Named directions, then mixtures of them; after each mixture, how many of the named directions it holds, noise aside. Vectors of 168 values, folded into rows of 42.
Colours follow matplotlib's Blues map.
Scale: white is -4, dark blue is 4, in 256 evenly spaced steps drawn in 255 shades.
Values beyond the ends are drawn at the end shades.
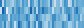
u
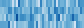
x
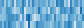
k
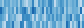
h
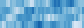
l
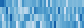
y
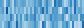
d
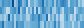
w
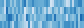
four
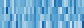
one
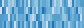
one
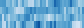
two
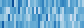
one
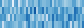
four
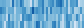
four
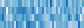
three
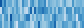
two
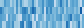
one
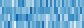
four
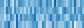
two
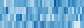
three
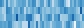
two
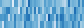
one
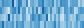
one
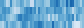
one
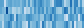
two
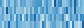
one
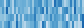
one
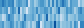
two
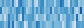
four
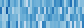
three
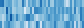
four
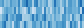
one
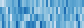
one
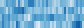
two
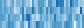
three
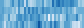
two
